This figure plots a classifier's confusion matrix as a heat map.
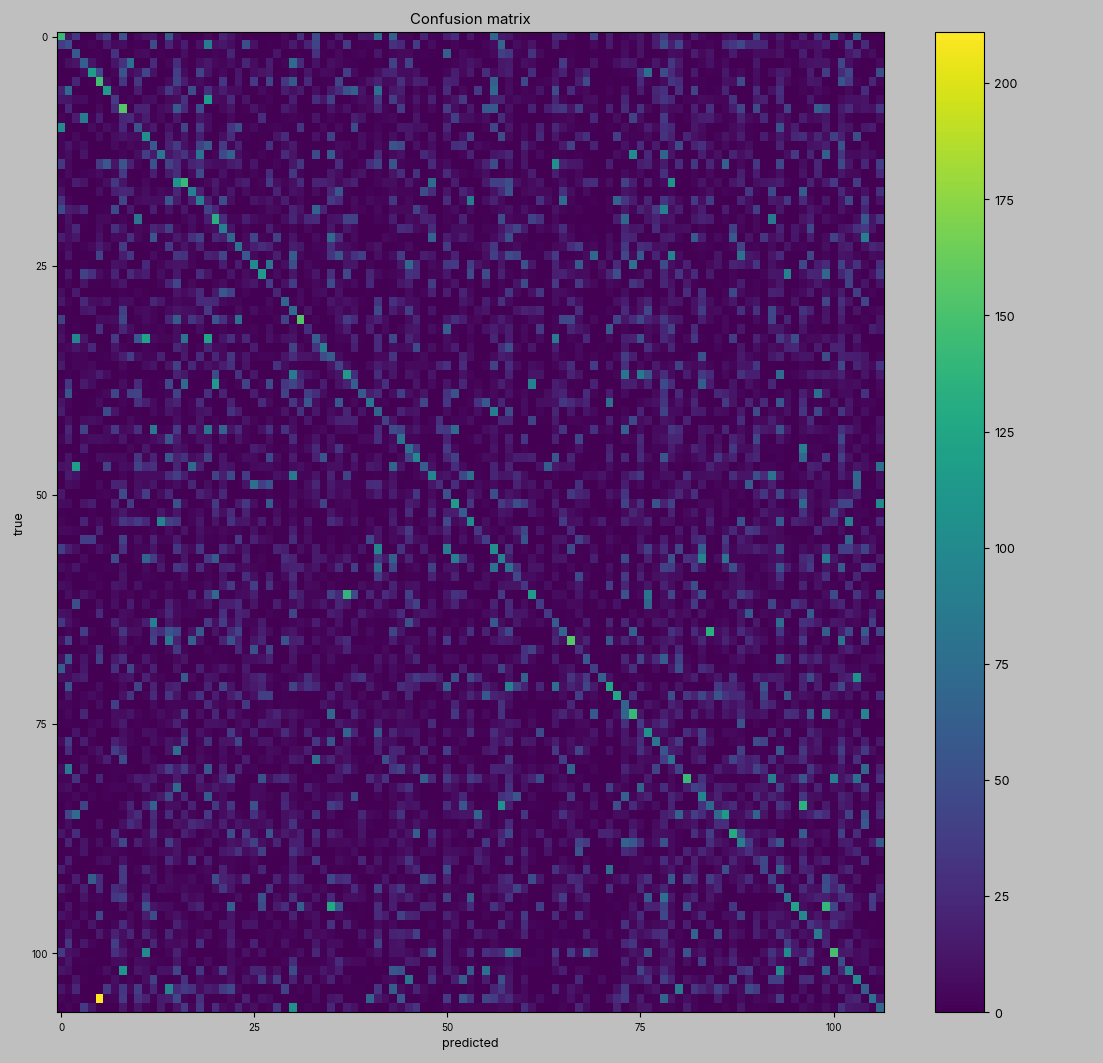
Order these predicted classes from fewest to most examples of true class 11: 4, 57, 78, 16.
4, 16, 78, 57
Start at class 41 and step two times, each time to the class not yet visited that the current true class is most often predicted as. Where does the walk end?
50
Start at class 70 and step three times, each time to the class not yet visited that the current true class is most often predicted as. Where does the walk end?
96
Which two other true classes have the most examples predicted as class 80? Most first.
104, 85
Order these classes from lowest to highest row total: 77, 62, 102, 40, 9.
9, 62, 77, 40, 102
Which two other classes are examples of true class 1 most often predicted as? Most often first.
19, 57
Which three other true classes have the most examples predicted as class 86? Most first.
85, 57, 14
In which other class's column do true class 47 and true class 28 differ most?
2
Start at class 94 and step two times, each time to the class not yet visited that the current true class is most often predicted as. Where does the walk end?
15
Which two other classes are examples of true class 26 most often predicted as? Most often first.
94, 99
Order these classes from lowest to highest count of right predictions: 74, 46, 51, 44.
44, 46, 51, 74
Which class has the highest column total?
78
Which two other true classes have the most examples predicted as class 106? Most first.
51, 47
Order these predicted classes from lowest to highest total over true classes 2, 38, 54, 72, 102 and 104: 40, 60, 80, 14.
40, 60, 80, 14
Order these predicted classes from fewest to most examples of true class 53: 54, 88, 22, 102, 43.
54, 43, 22, 88, 102
